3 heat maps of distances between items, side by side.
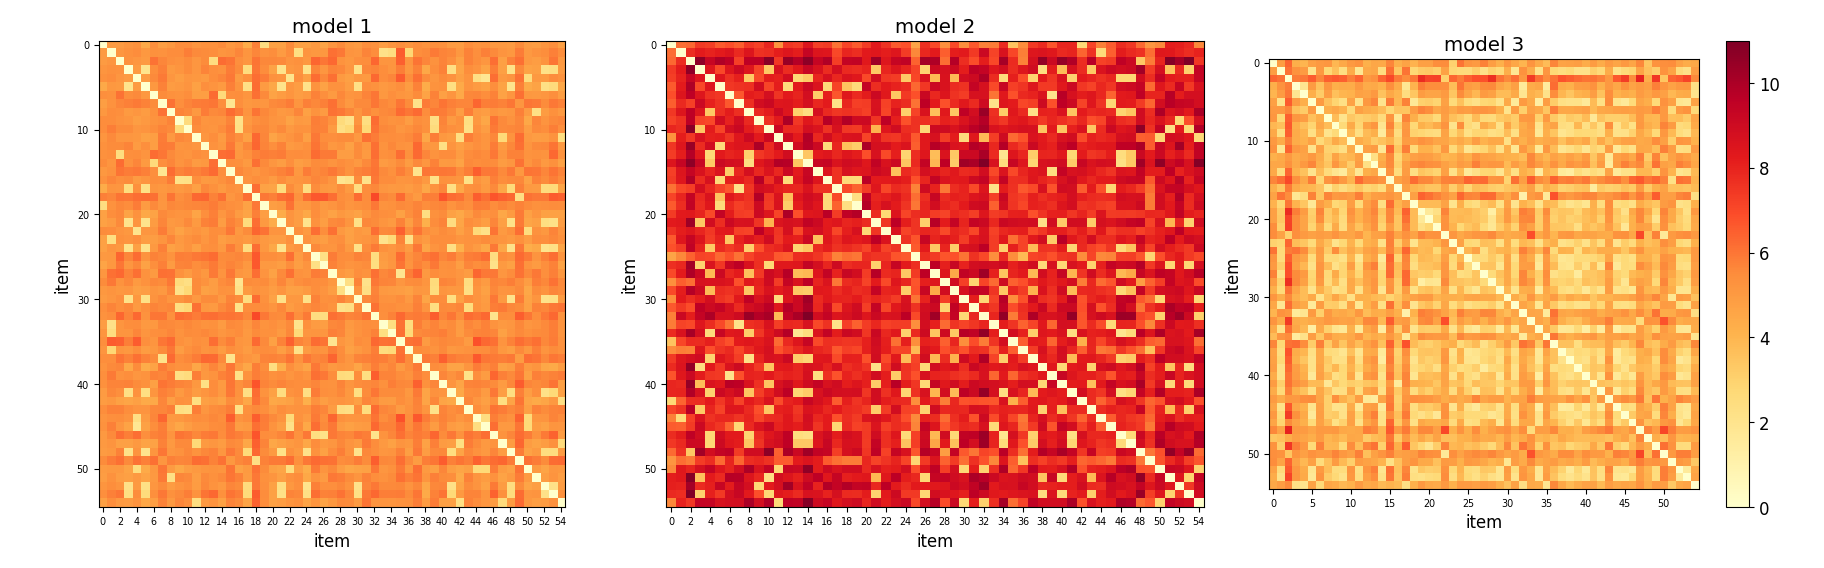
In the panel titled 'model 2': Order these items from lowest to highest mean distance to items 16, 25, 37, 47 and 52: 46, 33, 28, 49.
46, 49, 33, 28
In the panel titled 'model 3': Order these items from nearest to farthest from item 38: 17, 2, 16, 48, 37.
37, 16, 48, 17, 2
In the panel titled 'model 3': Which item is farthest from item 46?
15
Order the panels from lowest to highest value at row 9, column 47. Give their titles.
model 3, model 1, model 2
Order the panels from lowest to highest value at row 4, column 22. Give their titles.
model 1, model 3, model 2
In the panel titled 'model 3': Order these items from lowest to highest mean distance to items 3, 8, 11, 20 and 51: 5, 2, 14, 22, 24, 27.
14, 5, 27, 24, 22, 2
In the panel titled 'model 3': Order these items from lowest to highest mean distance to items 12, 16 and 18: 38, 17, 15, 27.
38, 27, 17, 15
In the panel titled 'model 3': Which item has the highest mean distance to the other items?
2
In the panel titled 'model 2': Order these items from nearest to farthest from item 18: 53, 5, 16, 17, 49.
16, 5, 49, 17, 53
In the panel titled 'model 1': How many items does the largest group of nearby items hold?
10
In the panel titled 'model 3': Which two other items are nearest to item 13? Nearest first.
43, 12
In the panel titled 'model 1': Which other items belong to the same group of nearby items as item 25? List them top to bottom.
26, 32, 46
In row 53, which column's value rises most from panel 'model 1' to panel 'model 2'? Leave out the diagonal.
48
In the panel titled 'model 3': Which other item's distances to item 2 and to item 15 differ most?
51
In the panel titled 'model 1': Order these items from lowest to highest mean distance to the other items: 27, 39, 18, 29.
29, 39, 27, 18
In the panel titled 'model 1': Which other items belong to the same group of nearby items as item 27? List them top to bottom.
35
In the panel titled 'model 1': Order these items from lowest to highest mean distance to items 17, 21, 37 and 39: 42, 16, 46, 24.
24, 16, 42, 46
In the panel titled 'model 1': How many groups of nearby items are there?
15
